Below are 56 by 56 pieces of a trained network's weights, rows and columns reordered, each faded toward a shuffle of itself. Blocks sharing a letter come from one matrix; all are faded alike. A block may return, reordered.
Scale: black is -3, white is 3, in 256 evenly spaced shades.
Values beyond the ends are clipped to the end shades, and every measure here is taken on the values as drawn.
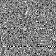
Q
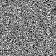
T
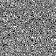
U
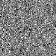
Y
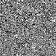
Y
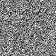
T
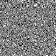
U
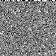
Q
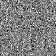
Y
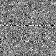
Q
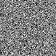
T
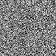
T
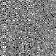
U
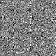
U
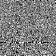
Q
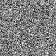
T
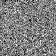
T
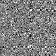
U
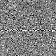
Q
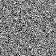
T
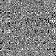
U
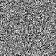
T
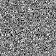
Y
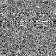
Q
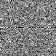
Q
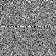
Q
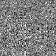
U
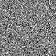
T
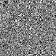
U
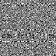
Q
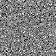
U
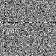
Q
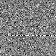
Q
